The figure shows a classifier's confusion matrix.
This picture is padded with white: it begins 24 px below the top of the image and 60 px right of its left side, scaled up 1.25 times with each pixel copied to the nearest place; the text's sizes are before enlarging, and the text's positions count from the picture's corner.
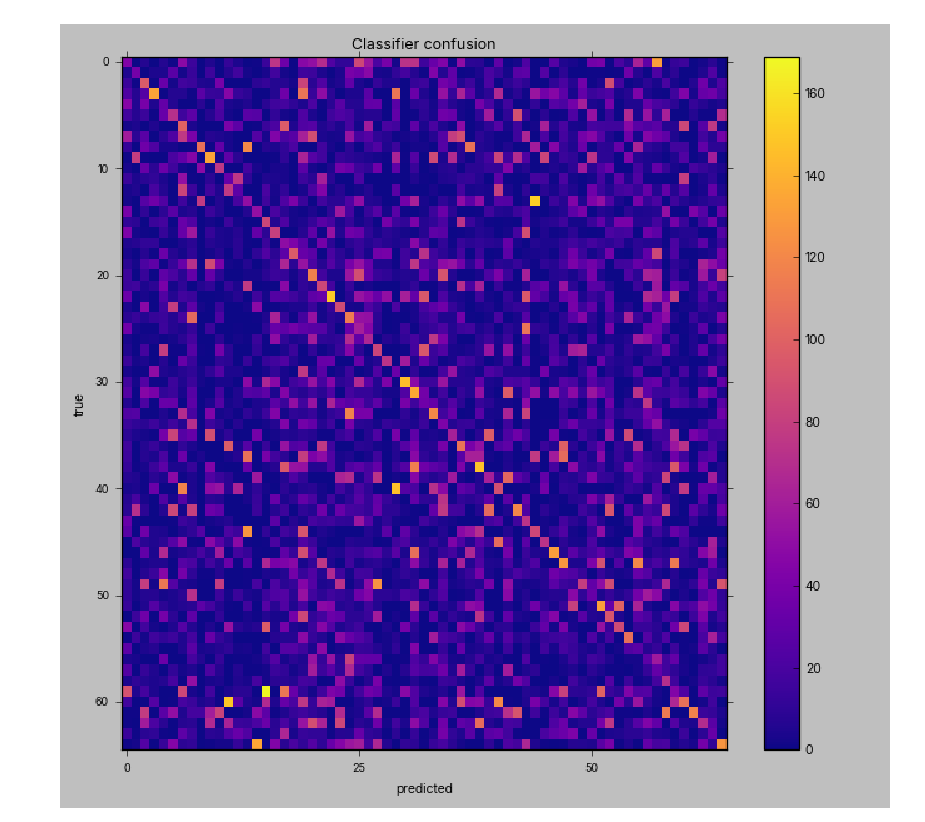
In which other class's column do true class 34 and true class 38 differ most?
31
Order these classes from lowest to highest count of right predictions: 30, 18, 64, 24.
18, 24, 64, 30
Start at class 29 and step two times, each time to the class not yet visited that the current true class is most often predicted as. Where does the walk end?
9
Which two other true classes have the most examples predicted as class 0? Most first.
59, 7
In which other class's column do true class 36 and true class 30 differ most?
11
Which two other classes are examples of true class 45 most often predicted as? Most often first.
40, 63
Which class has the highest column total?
19
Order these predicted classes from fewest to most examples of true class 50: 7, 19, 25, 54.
54, 25, 19, 7
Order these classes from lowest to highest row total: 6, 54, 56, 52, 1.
1, 56, 54, 52, 6
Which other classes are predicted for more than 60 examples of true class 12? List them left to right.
6, 11, 40
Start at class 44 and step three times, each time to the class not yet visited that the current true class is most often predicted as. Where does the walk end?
37
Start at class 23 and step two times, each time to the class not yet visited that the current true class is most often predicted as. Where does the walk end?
42
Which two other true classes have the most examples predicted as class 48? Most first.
51, 27
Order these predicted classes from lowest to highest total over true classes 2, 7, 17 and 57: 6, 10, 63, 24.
63, 10, 6, 24
